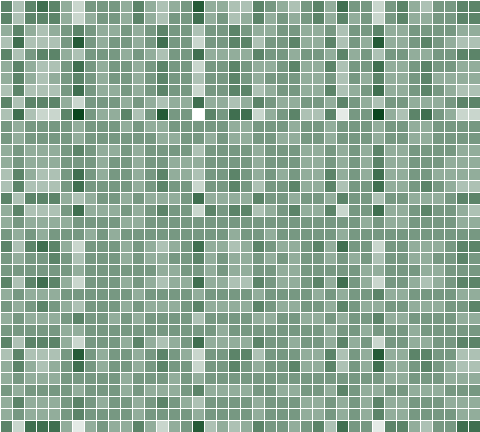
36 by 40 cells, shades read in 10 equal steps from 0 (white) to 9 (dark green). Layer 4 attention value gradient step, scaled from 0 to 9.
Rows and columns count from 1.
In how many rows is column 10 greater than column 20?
15
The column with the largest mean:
32
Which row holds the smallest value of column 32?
36
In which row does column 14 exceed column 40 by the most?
10
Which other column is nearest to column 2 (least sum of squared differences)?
14
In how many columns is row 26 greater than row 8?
19
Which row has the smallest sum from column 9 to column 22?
24
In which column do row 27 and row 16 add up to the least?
17
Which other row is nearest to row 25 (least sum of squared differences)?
35
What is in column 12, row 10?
3
